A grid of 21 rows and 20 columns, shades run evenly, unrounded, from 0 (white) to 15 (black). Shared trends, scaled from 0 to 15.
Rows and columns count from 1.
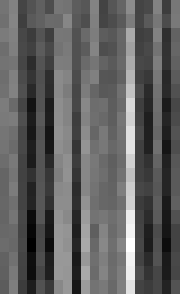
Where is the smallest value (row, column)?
18, 15
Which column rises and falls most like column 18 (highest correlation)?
9
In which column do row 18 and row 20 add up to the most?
4
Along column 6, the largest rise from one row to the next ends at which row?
3
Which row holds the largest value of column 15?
2
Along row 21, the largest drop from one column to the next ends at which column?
10
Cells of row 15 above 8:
16
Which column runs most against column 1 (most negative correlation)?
8
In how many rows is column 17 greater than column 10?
20
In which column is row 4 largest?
19
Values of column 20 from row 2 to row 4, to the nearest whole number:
8 9 9
